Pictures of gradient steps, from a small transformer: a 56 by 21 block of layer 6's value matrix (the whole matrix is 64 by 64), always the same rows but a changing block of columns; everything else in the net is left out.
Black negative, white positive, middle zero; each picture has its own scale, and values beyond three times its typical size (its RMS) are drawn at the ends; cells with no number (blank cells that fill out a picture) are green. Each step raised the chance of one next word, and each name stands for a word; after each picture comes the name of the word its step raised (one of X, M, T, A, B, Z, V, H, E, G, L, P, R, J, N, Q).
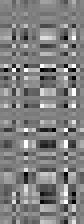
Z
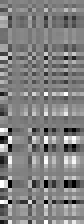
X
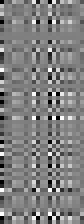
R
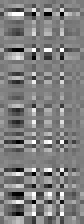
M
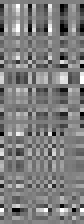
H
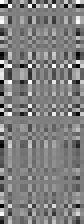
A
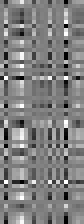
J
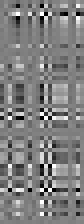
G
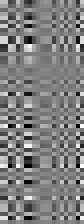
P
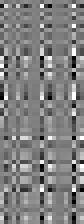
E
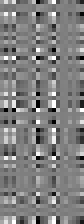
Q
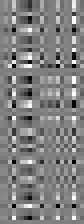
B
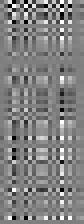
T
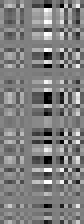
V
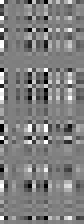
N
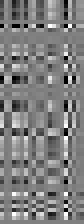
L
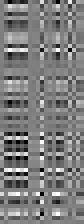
R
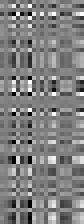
G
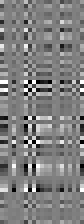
N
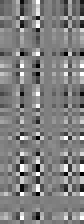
E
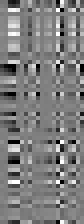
V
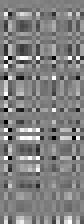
Q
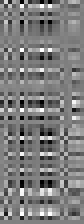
R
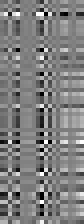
M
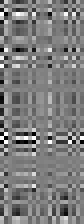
M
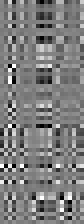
P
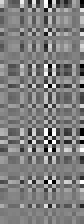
V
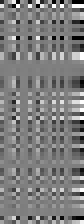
T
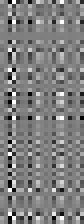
R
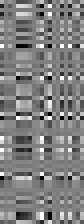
T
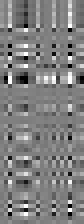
L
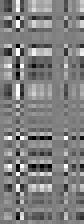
E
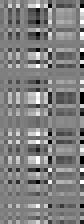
V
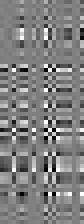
Z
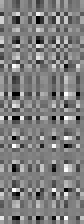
B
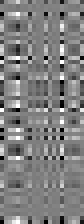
Q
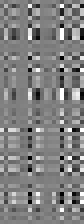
Z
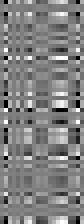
Q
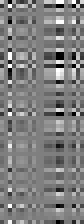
A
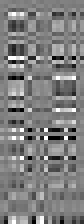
Q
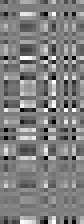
Q
